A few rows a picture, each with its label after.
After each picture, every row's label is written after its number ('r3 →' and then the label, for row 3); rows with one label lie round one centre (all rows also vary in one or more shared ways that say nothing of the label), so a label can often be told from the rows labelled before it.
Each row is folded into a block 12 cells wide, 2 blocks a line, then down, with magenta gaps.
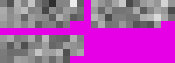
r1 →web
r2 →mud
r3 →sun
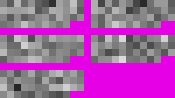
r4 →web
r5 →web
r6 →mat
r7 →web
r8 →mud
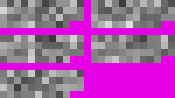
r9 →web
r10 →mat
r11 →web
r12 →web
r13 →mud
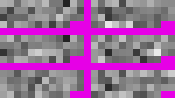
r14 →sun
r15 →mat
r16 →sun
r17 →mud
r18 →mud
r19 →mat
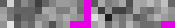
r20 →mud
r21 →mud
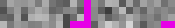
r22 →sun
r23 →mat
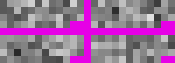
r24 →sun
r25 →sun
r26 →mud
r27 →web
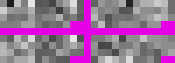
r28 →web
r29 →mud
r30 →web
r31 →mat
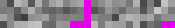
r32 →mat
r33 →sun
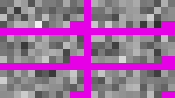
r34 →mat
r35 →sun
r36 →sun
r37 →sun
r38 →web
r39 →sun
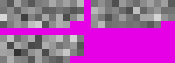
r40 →mat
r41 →mud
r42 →mud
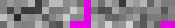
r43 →mud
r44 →mat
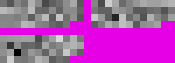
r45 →web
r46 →mat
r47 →mud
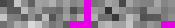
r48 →mat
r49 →mat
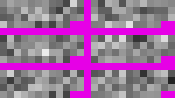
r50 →sun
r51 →mat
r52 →sun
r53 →web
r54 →sun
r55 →web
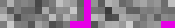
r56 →mud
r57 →mat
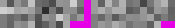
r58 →web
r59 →web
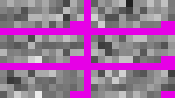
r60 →sun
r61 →mud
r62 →mat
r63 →mat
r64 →mat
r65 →web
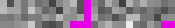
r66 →web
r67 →mat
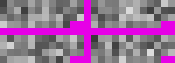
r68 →sun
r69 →sun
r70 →web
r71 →sun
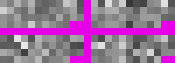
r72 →web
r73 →web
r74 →mat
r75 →web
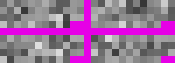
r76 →sun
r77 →web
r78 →sun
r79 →mat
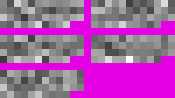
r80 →mat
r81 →web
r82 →mat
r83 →mat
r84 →mud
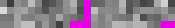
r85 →web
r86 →web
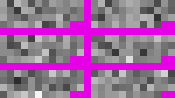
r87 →mat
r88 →sun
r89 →mat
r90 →mat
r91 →mat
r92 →web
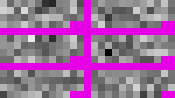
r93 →web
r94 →mud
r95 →web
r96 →mud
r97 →mat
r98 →sun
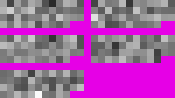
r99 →web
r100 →mud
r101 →web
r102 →sun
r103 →mat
